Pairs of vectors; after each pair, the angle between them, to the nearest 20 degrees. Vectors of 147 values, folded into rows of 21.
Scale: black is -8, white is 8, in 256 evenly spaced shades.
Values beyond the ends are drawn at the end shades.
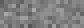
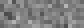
100 degrees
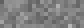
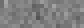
80 degrees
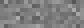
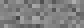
160 degrees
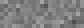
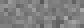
140 degrees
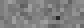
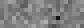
20 degrees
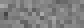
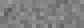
40 degrees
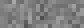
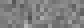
160 degrees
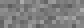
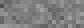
80 degrees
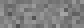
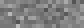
140 degrees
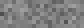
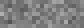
160 degrees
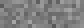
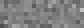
100 degrees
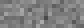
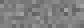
60 degrees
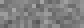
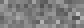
100 degrees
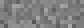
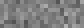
100 degrees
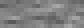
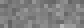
60 degrees
